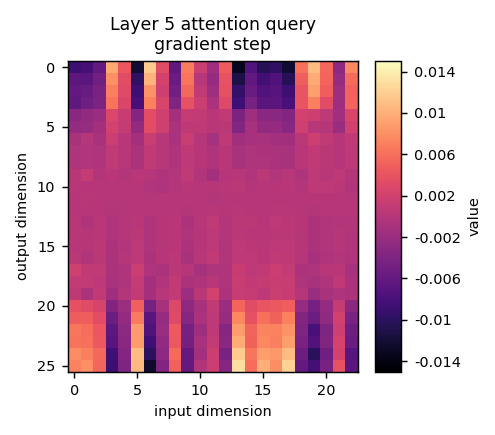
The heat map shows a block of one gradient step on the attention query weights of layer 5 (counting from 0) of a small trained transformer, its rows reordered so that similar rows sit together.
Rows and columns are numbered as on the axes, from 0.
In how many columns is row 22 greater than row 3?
12
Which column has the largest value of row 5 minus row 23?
6
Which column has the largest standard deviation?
13
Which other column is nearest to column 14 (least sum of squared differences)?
8
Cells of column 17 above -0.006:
22
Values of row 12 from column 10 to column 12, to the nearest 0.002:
0 0 0
